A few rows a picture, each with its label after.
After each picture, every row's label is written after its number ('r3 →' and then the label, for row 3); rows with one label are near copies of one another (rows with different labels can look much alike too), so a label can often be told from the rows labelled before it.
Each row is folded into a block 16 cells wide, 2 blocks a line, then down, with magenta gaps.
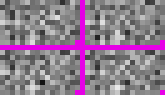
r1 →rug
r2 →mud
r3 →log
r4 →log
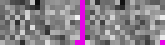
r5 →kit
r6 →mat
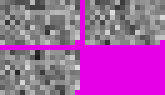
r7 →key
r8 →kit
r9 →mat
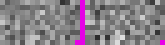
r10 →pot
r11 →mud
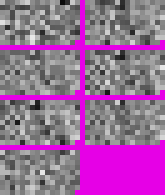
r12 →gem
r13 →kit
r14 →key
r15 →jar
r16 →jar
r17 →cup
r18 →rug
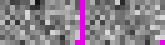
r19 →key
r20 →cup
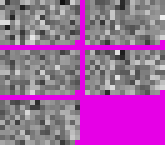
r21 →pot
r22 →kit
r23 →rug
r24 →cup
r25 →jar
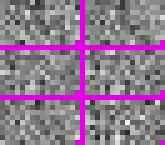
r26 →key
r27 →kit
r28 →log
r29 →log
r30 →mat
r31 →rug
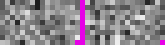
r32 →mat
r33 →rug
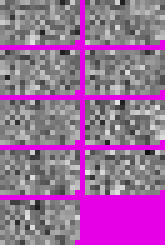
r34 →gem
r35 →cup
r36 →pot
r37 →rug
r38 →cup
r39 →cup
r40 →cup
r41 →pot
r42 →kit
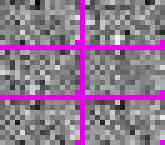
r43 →mat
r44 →gem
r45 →rug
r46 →cup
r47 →jar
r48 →key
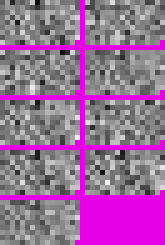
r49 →mat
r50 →log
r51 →gem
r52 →kit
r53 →mat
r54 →pot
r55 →jar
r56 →jar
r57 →kit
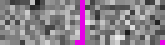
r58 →key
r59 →log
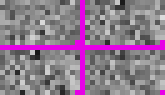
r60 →rug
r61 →jar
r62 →jar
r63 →key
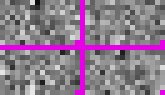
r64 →cup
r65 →log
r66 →rug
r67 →mat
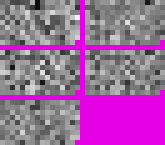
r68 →key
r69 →rug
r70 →log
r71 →log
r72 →jar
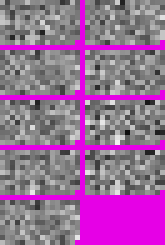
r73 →rug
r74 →cup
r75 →mat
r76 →mud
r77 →cup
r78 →gem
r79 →gem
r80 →gem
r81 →mat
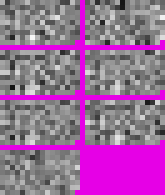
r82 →rug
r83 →mat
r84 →mud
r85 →gem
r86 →mud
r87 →gem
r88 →kit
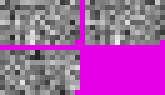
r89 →mud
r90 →rug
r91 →jar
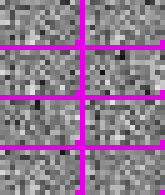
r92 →mud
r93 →pot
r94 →log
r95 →jar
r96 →kit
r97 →log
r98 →pot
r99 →rug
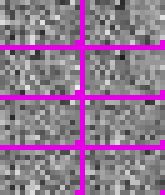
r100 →rug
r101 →kit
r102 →mat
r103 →kit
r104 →pot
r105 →pot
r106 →mud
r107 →rug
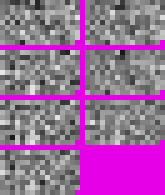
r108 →key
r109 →key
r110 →gem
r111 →kit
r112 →mud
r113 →mud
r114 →log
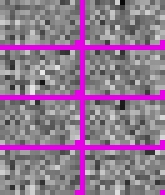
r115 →mud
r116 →cup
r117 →rug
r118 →cup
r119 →cup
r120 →mat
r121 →rug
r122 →gem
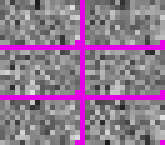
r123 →mat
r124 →key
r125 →mud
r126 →mud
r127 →cup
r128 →jar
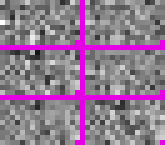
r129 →gem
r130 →log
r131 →key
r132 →mud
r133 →jar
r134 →key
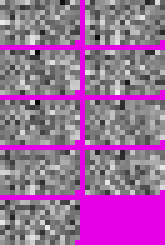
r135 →gem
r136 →rug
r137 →cup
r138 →gem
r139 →cup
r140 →mat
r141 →rug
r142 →mat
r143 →log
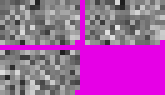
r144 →jar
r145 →cup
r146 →pot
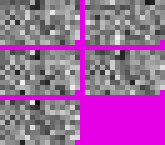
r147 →key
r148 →gem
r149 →jar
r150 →kit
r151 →cup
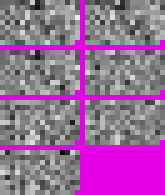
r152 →key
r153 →key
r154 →key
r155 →log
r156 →mud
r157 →gem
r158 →pot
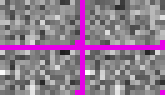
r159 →rug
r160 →key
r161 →gem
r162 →gem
